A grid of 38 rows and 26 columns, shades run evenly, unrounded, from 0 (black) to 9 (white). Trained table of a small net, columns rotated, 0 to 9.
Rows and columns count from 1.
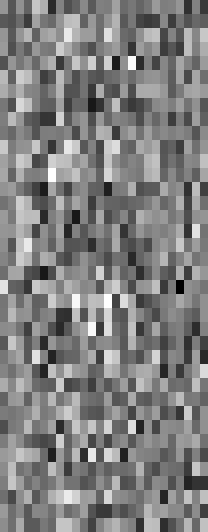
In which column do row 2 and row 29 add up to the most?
10
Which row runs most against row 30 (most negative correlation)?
14
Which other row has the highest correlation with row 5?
31
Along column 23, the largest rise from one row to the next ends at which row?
22
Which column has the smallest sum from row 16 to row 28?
24
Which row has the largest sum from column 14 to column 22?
13
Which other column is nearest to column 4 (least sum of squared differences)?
3
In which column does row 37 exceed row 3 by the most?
21
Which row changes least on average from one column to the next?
37
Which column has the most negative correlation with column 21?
9
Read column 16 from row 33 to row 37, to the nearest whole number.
1 4 3 5 3
